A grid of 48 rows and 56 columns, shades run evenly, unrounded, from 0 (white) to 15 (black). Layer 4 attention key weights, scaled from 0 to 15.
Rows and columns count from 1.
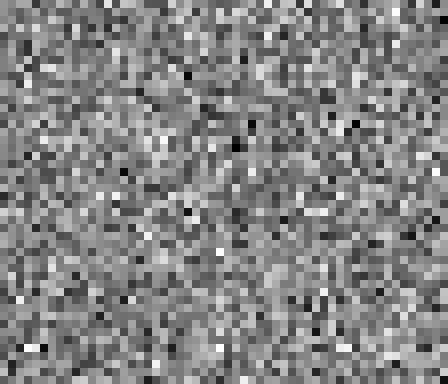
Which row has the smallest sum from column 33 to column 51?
11
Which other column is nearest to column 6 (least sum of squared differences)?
3
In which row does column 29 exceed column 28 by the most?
44
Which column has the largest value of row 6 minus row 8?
4
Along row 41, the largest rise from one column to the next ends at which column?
43
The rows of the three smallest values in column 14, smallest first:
1, 13, 16
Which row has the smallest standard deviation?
34
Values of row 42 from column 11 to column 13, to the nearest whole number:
9 8 7
